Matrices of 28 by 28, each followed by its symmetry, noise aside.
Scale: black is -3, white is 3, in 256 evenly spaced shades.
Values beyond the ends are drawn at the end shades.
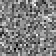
antisymmetric.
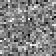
same after a half turn.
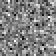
symmetric across the other diagonal.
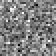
same after a half turn.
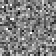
antisymmetric.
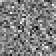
same after a half turn.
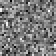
same after a half turn.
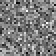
same after a half turn.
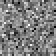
no symmetry.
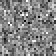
same after a half turn.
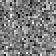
no symmetry.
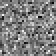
same after a half turn.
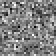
antisymmetric.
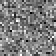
antisymmetric.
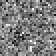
symmetric across the other diagonal.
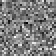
antisymmetric.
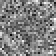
symmetric across the other diagonal.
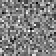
antisymmetric.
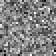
symmetric across the other diagonal.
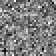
symmetric across the other diagonal.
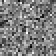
no symmetry.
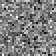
same after a half turn.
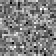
same after a half turn.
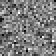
symmetric across the other diagonal.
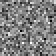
no symmetry.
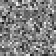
antisymmetric.
